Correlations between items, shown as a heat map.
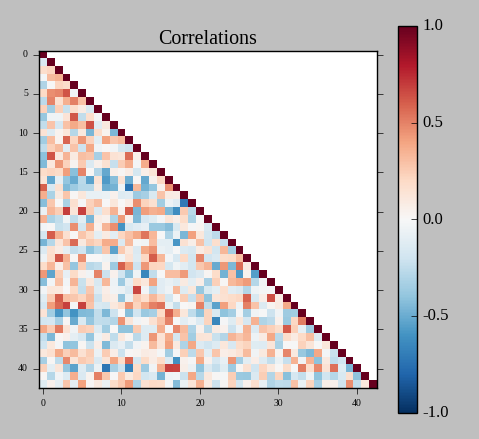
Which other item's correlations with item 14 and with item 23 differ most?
36
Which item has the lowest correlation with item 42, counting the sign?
17
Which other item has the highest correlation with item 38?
31
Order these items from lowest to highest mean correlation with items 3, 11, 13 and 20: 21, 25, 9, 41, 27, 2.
41, 21, 25, 2, 9, 27
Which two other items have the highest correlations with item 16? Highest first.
40, 33
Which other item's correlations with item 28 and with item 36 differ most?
25
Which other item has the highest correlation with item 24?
4
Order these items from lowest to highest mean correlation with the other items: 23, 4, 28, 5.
28, 4, 23, 5
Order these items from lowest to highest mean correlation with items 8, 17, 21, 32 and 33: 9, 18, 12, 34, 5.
9, 5, 12, 18, 34
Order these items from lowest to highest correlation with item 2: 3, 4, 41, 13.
41, 13, 4, 3
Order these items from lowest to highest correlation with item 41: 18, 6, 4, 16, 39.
18, 16, 6, 39, 4
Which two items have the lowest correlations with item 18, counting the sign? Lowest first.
19, 23
